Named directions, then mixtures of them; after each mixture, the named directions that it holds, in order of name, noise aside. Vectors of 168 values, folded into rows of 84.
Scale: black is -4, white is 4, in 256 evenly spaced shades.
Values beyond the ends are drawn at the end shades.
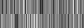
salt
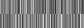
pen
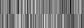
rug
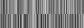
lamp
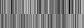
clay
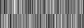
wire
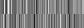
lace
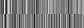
lace.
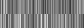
lamp, rug.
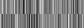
salt.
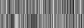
lamp, rug, salt.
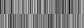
clay, wire.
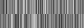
lamp, salt.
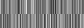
lamp, pen.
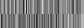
clay, rug, salt.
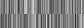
clay, lamp, pen.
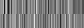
lace.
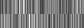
rug, salt, wire.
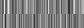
clay, lace.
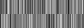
lace, salt, wire.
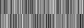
pen, wire.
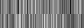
rug.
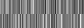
pen.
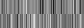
lamp, pen, salt.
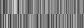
lamp, wire.
